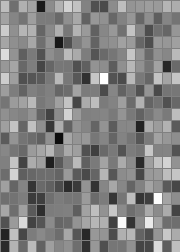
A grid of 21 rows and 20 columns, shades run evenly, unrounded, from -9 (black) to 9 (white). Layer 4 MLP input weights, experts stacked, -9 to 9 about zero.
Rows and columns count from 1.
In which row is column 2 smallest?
16
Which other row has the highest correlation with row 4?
12
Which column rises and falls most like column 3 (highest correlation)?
10
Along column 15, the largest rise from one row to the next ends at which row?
20
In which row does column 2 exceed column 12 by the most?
21
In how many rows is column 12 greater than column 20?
10
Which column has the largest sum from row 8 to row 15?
2
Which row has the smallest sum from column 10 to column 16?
13
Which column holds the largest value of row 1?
8
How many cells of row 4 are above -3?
17
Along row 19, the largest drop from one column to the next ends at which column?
15
